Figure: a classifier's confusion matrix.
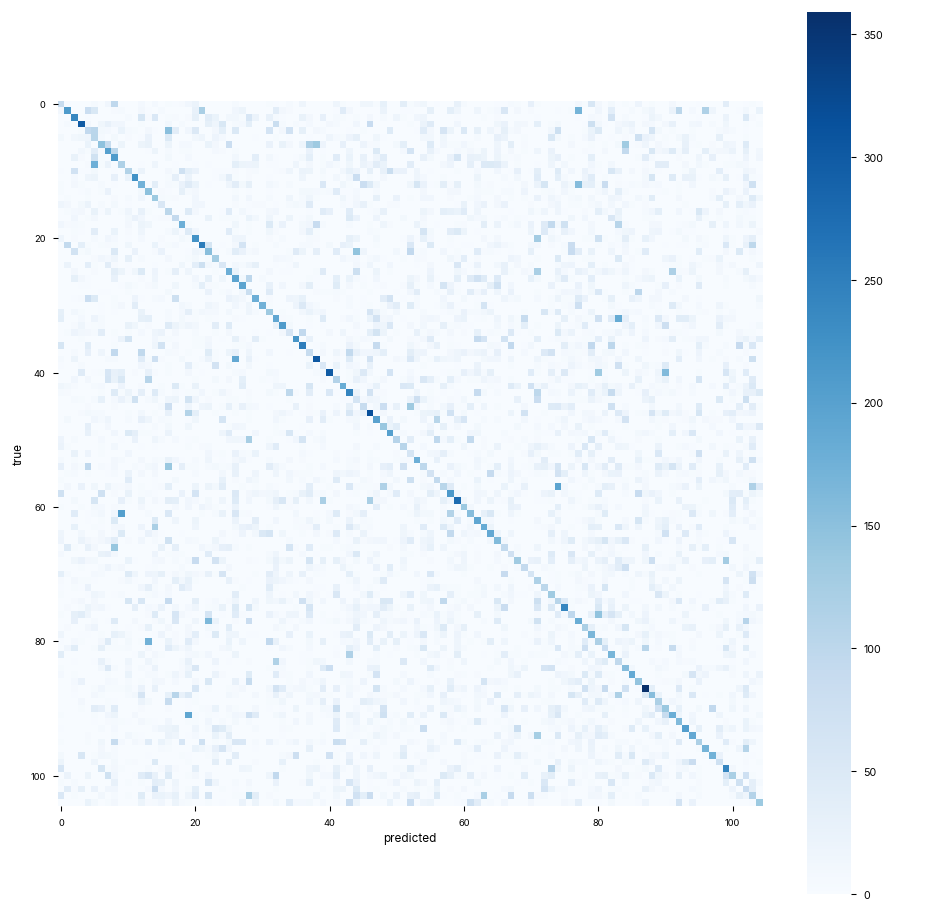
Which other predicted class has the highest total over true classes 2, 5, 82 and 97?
43
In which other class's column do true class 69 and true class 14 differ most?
84
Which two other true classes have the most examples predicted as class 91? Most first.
25, 81
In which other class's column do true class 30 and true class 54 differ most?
16
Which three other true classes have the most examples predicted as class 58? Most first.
61, 64, 46
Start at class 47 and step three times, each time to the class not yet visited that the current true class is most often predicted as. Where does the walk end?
95
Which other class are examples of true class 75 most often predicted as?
66
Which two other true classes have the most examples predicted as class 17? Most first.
88, 29
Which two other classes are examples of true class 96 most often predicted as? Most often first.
102, 24
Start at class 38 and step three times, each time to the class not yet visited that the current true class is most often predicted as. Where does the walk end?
86
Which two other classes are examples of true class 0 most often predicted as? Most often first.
8, 79
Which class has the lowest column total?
30
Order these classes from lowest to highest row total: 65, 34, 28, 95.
28, 34, 65, 95
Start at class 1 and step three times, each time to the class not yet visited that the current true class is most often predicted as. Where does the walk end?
44
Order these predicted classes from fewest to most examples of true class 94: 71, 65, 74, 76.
76, 65, 74, 71
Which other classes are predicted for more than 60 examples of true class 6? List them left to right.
7, 25, 37, 38, 84
